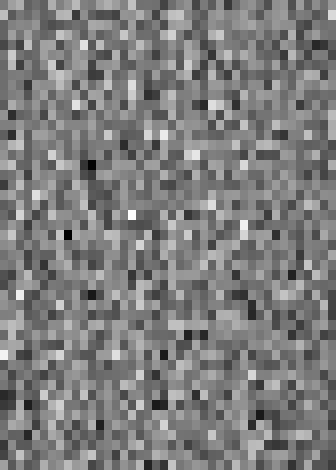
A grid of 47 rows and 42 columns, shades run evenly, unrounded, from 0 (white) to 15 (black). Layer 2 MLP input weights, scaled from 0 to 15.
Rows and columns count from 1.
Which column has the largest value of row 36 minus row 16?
21
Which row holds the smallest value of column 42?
2
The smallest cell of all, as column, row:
17, 22
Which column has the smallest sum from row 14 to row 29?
3
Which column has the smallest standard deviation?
36
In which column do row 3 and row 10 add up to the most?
19
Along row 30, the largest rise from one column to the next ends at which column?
4
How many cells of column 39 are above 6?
40
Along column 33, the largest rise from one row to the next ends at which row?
16
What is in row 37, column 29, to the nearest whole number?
11
